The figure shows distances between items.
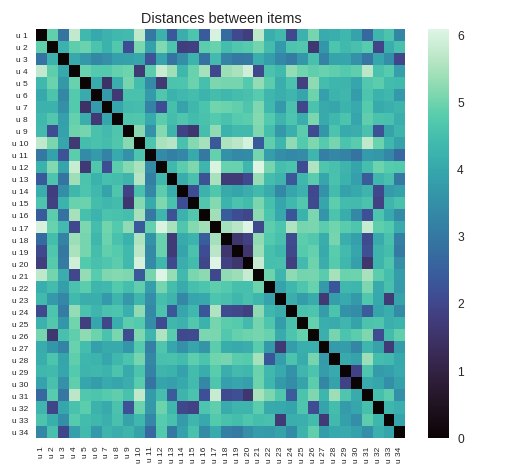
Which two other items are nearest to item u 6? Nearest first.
u 8, u 3
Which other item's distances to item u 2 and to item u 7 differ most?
u 5
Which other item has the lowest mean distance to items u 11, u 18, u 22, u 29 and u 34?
u 3
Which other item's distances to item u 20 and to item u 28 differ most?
u 31
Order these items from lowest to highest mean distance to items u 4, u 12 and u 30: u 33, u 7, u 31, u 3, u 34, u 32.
u 7, u 3, u 34, u 33, u 32, u 31
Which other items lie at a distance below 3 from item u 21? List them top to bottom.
u 4, u 10, u 17
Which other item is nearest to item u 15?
u 9
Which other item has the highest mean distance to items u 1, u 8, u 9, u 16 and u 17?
u 12
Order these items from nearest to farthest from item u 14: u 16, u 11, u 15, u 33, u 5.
u 15, u 11, u 33, u 16, u 5
